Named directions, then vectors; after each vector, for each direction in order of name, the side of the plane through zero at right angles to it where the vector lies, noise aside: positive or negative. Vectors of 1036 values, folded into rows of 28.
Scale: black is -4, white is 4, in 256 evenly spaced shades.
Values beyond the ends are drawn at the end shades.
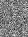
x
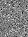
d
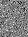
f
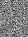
positive, negative, negative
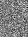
negative, negative, positive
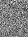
negative, positive, negative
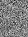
positive, negative, positive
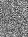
negative, negative, positive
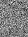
negative, positive, negative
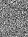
negative, positive, negative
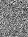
negative, positive, negative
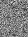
negative, positive, negative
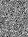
positive, positive, positive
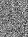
negative, negative, positive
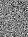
positive, positive, negative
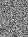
positive, negative, negative
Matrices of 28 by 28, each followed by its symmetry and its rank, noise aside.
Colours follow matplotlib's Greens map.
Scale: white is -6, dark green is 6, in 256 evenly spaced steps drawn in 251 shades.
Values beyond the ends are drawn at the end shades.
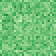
symmetric, rank three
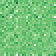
symmetric, rank four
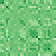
symmetric, rank three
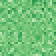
no symmetry, rank four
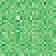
symmetric, rank three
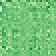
antisymmetric, rank four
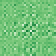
symmetric, rank two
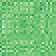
symmetric, rank two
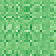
antisymmetric, rank two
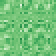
symmetric, rank two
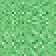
no symmetry, rank three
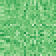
antisymmetric, rank four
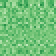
no symmetry, rank two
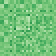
symmetric, rank three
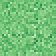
no symmetry, rank four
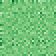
no symmetry, rank four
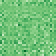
no symmetry, rank four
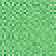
antisymmetric, rank two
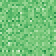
no symmetry, rank four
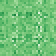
no symmetry, rank four
